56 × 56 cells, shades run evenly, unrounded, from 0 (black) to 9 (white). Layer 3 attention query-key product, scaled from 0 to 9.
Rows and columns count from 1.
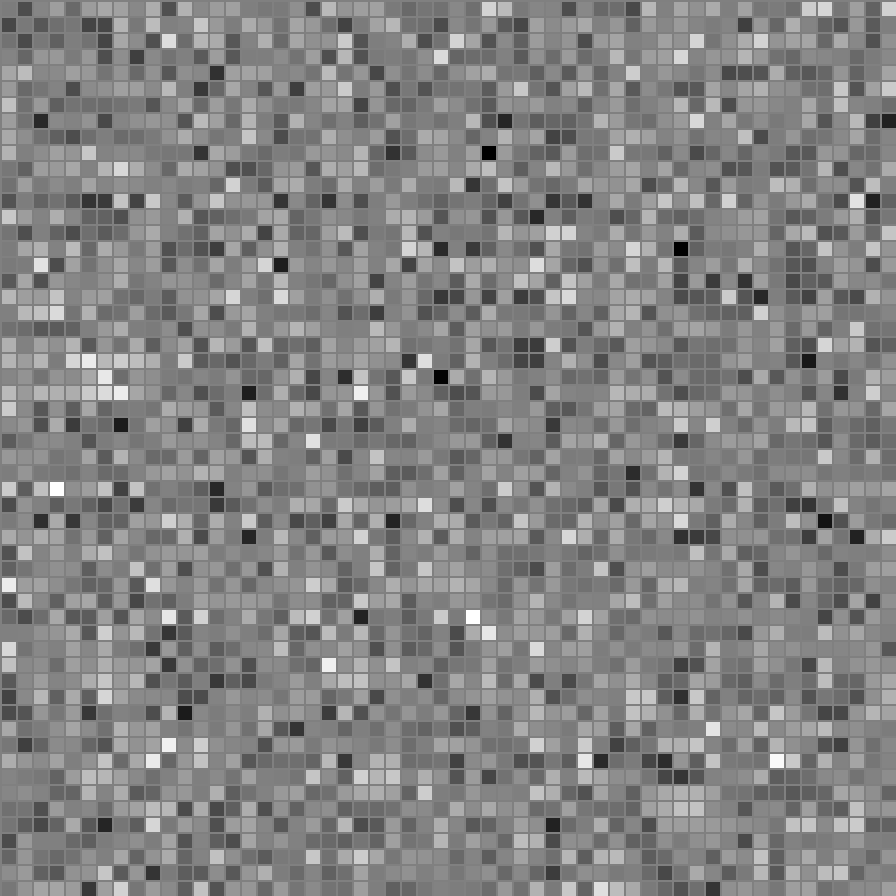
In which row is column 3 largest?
17
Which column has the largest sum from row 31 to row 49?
37
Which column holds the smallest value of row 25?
16
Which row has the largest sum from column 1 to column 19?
23
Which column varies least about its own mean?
46
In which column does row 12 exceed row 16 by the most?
43
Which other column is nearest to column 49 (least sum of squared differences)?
15
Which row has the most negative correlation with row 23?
27
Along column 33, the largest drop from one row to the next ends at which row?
19
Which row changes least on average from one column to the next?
30
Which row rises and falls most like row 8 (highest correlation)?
13
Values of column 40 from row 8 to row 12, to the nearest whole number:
4 6 4 6 6
